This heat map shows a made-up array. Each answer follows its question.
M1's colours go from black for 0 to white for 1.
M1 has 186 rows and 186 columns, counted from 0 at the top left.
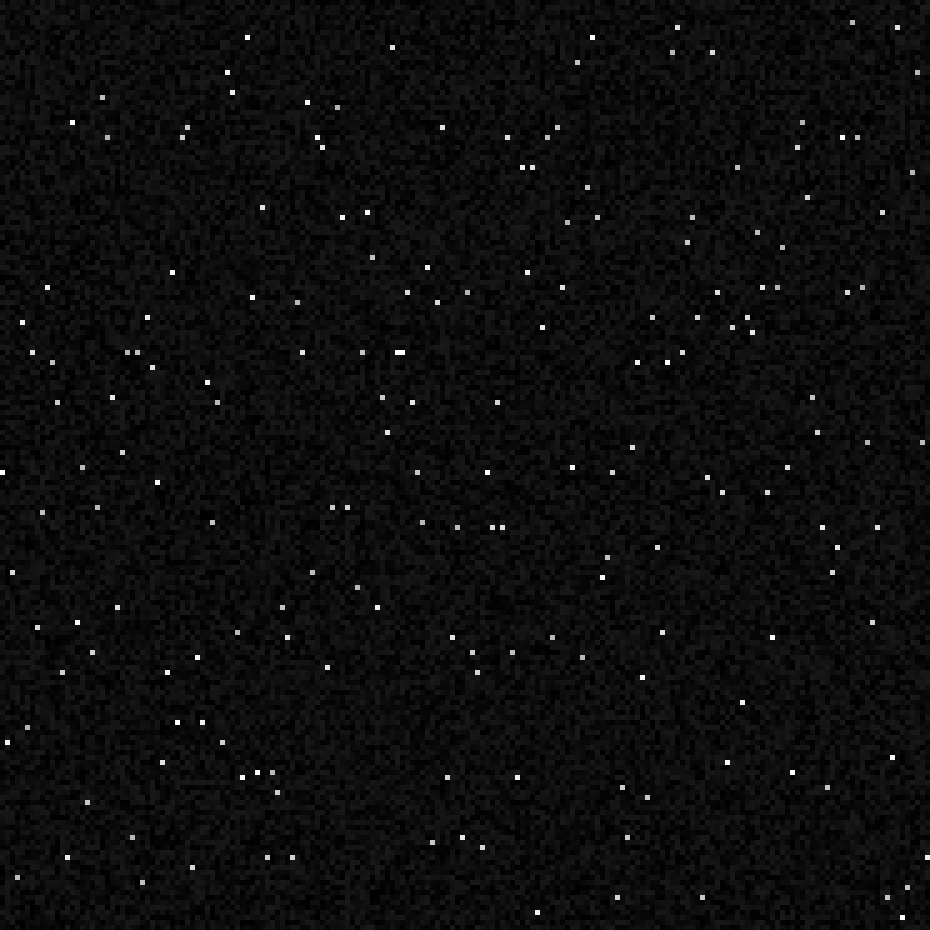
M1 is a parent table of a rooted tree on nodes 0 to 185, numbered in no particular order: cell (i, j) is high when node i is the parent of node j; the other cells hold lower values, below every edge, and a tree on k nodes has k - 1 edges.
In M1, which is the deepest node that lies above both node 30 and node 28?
42
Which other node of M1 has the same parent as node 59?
87
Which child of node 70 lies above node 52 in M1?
79
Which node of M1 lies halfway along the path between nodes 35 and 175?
98
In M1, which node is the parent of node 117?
37
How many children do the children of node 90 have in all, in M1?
2
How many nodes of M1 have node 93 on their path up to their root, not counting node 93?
10
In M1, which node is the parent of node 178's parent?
46
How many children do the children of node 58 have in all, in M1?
4
